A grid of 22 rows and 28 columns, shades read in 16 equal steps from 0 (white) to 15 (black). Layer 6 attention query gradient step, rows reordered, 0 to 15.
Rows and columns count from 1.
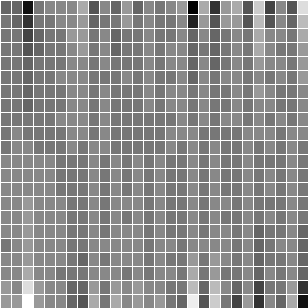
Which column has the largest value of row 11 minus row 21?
3
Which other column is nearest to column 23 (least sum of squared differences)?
2
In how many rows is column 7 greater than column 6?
7
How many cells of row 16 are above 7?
13
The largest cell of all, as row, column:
1, 18
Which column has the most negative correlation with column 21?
25
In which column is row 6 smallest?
28
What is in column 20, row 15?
7
